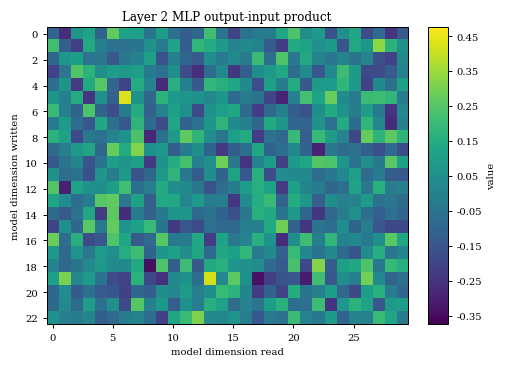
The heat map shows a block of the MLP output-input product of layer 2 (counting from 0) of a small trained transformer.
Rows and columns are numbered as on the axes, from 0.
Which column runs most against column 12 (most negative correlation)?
24
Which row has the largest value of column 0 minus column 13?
16
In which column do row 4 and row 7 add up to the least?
9
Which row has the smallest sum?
14
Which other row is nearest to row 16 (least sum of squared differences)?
12
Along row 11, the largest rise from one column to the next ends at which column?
17
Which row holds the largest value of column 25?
21
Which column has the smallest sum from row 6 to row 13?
8
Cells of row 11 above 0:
13
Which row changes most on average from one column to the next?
19
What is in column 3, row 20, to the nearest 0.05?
-0.05
